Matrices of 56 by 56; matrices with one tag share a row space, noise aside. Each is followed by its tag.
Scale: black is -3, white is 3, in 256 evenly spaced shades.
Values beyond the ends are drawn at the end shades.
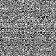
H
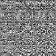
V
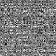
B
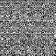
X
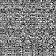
V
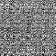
X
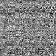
V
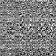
V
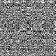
X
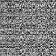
V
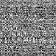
B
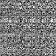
V
